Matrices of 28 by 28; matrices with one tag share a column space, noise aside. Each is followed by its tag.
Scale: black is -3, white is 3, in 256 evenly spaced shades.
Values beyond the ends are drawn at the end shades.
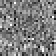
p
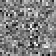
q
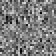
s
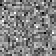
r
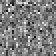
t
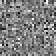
q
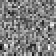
p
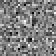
r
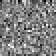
q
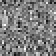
p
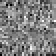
p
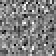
t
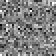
q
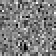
p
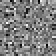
q
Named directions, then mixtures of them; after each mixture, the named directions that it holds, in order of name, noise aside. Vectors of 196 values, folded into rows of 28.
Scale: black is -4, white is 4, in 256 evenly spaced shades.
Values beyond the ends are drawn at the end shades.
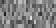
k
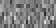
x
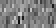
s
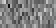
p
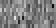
k, s, x.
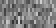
k, s.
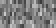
k, x.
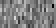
k, s, x.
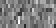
p, s.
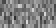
p, x.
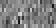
s.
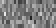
k.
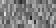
k.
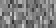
k, p, x.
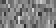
k, p, s.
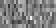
k, p.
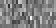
k, p.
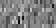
s.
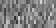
k, s, x.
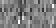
k, s.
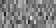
k, x.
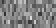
k.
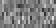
k, s, x.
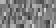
k, p, x.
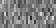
k, x.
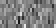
p, s.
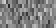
p.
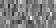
k, p.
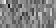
p.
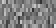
k, p, s.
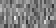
s, x.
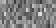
k, p.
